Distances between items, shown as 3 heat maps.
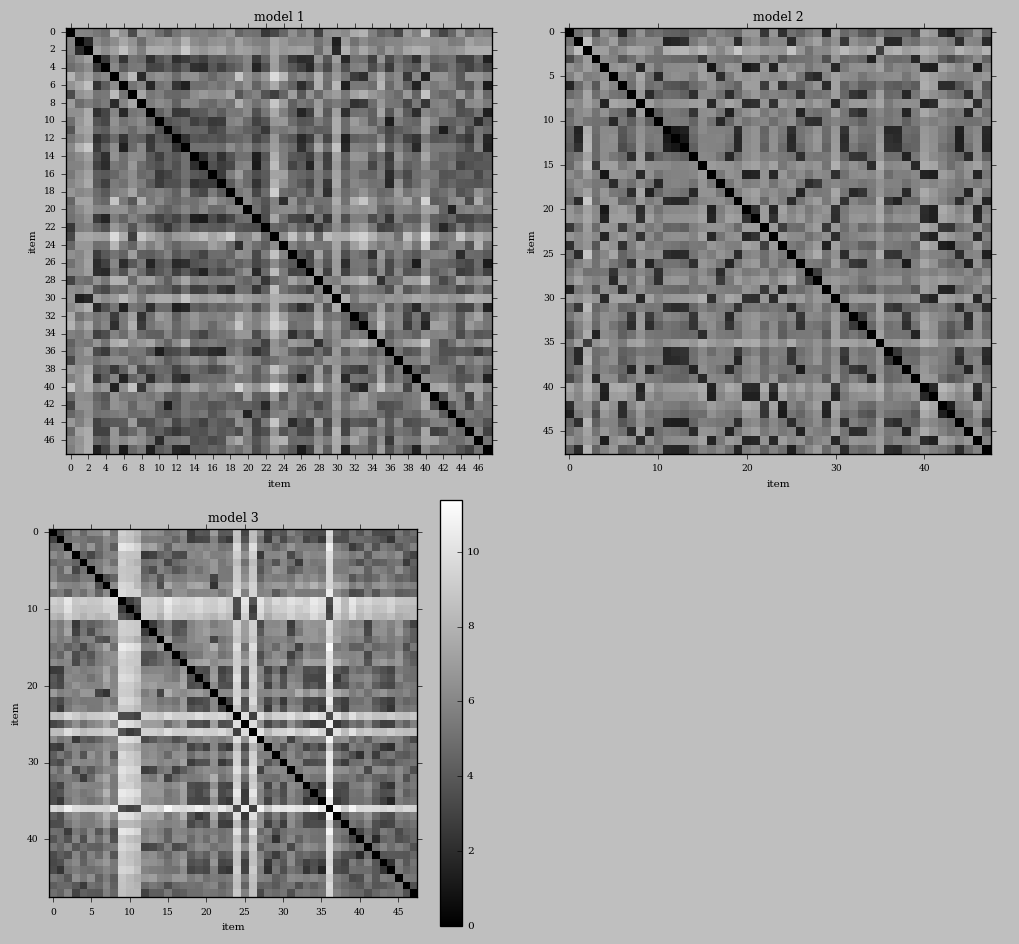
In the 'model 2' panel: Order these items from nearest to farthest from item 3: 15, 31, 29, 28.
15, 29, 31, 28
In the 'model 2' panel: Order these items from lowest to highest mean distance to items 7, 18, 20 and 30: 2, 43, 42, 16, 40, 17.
16, 40, 17, 43, 42, 2
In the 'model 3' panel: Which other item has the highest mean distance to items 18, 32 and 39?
36
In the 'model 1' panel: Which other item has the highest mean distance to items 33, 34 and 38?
23
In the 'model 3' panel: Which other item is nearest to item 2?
39
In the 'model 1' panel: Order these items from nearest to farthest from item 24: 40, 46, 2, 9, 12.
12, 9, 2, 46, 40
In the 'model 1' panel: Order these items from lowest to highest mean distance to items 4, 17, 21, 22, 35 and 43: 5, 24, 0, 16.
16, 0, 24, 5
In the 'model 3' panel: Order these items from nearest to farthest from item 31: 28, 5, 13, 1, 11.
13, 5, 1, 28, 11
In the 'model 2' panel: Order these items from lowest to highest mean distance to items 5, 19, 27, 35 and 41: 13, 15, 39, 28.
28, 13, 39, 15
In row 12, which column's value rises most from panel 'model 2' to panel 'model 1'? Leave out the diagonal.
1
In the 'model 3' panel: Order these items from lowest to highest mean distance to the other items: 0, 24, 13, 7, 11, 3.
0, 3, 13, 7, 11, 24
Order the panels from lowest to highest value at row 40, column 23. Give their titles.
model 2, model 3, model 1
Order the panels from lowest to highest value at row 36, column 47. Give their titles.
model 2, model 1, model 3
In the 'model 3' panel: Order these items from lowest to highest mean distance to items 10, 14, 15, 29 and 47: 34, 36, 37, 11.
34, 37, 11, 36
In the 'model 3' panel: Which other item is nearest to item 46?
4
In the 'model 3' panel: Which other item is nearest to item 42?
40
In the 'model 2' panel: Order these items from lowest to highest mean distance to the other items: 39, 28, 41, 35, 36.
36, 39, 41, 28, 35
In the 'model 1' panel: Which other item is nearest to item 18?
29
